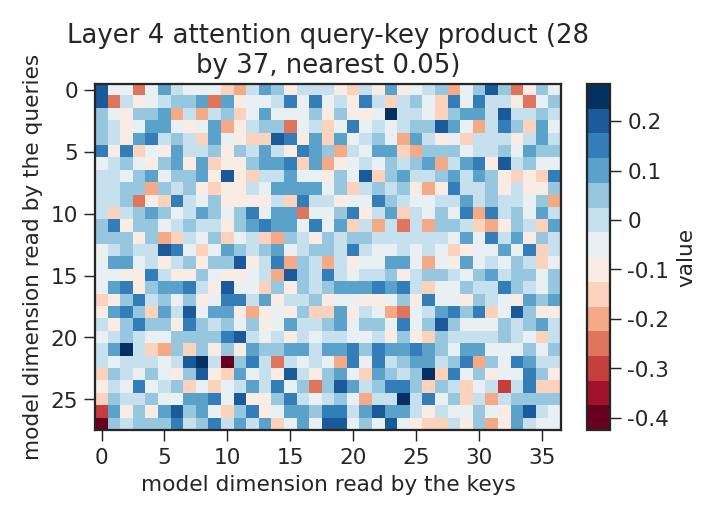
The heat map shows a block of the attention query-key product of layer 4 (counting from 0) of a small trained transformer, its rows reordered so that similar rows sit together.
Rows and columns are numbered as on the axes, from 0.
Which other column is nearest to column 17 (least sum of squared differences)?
36
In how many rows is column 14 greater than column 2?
14
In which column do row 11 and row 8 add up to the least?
26
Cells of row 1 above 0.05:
8
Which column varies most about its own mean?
10
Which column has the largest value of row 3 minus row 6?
27
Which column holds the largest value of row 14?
11
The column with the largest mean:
23
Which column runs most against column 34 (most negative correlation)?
0
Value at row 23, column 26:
0.25
